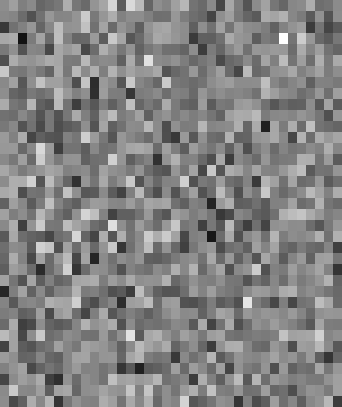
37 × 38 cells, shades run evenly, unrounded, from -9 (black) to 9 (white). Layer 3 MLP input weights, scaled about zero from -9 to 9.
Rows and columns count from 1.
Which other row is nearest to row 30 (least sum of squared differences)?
2
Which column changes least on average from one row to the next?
12
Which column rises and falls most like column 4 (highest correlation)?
15
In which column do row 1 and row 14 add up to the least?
28
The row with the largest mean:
31
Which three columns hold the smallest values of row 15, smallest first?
18, 26, 24
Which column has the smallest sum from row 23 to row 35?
14
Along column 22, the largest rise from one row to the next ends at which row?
36
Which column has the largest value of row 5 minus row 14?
7
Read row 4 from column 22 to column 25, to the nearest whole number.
-5 -2 -2 -1
